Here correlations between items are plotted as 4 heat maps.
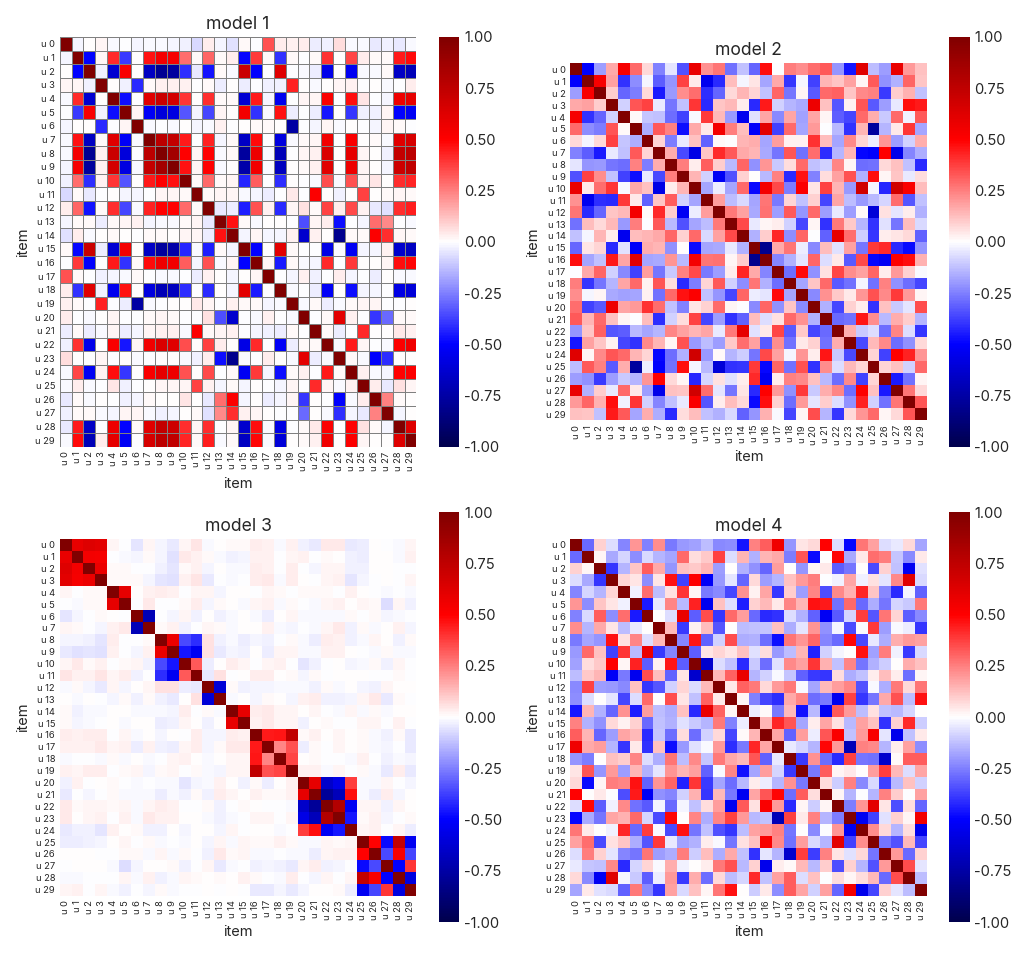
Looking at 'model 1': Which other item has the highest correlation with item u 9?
u 8
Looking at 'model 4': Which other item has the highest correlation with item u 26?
u 19
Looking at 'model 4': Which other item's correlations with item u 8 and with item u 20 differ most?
u 13
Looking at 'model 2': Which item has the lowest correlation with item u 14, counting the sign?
u 4
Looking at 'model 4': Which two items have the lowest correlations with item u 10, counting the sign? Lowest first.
u 11, u 14
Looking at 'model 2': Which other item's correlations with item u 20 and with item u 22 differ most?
u 3
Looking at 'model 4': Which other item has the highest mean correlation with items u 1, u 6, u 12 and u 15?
u 9
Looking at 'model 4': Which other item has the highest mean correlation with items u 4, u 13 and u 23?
u 8
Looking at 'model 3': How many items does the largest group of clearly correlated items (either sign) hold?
5
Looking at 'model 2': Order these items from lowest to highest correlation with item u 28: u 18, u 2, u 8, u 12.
u 18, u 8, u 12, u 2
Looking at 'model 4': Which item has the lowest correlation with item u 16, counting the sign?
u 27
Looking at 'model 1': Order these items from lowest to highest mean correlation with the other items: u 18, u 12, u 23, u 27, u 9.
u 18, u 23, u 27, u 12, u 9
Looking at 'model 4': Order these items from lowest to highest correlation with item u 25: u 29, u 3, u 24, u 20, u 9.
u 29, u 9, u 20, u 3, u 24
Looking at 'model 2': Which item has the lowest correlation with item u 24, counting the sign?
u 7
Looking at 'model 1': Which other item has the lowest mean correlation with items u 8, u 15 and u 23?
u 14
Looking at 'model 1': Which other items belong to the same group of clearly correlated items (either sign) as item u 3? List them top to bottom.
u 6, u 19
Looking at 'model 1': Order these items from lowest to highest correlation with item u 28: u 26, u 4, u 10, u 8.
u 26, u 10, u 4, u 8
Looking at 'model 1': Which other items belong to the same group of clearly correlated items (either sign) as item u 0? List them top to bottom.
u 17
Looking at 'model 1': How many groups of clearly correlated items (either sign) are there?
5
